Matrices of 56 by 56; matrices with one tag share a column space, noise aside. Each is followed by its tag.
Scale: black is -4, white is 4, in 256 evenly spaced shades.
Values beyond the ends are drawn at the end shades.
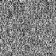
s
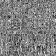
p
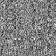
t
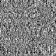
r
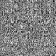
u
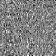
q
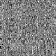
t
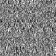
r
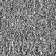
p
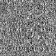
s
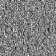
s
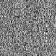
u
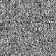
u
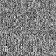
p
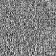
p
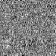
q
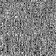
p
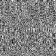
s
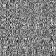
t
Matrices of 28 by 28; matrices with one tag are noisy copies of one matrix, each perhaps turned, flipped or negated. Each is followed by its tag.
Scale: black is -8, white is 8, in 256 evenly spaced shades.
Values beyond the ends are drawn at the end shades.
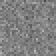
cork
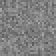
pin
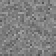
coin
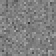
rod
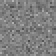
rod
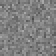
cork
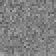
coin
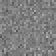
rod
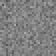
rod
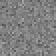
coin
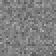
cork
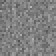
cork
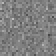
cork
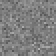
pin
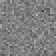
coin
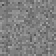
rod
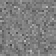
rod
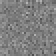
coin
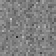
cork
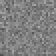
coin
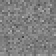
coin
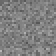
cork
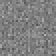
pin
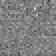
coin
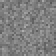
cork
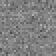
pin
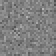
coin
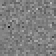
rod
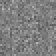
cork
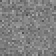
coin
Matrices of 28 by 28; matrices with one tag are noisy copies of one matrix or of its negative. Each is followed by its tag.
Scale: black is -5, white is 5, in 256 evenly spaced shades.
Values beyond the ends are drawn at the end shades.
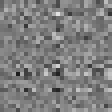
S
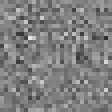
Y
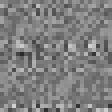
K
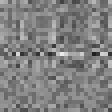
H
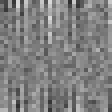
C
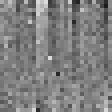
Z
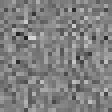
Y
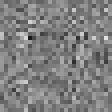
Y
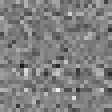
S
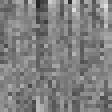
Z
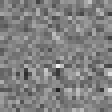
S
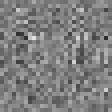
Y
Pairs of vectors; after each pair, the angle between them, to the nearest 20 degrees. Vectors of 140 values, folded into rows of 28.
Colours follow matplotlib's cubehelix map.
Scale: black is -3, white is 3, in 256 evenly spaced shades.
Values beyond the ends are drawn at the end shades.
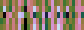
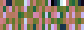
120 degrees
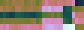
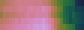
80 degrees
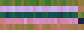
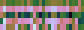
40 degrees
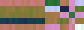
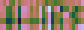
60 degrees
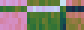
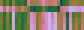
140 degrees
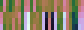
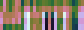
20 degrees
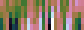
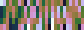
40 degrees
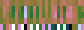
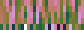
140 degrees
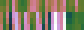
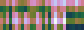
40 degrees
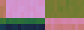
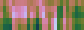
60 degrees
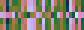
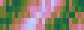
60 degrees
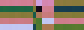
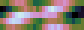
80 degrees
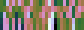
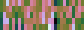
20 degrees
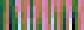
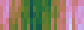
80 degrees
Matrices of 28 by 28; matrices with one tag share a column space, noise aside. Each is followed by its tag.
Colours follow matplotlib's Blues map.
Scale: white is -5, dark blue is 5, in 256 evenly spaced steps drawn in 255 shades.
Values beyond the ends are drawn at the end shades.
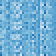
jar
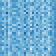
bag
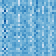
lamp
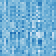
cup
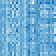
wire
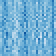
cup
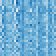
lamp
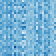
jar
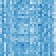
wire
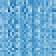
lamp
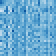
lamp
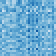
lamp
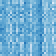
wire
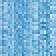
jar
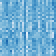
cup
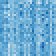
wire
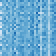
bag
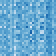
jar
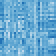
cup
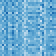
bag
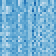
lamp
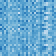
bag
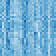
cup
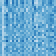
lamp
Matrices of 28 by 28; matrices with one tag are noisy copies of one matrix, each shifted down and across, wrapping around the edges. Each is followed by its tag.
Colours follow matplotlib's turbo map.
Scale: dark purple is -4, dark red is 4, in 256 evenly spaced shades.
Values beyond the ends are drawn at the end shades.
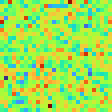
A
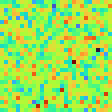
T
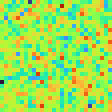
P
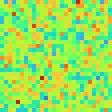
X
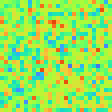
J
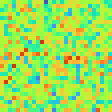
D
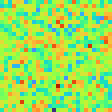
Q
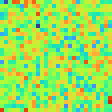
T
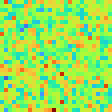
Q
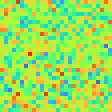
A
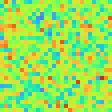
X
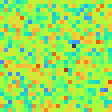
Q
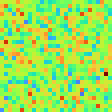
A
